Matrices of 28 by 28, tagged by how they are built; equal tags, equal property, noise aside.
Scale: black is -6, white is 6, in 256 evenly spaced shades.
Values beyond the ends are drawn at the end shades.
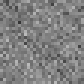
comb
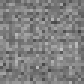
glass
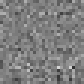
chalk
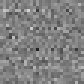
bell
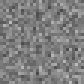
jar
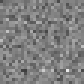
bell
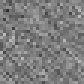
comb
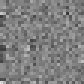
chalk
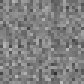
glass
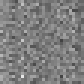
jar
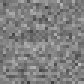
glass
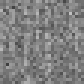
glass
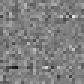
bell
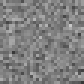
glass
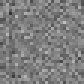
jar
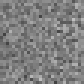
jar
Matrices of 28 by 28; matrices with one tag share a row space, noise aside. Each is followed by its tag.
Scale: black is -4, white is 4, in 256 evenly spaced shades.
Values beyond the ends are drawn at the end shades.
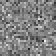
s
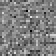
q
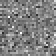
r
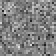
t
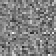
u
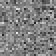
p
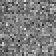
p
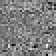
u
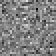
q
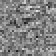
q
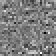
u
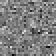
u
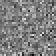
u
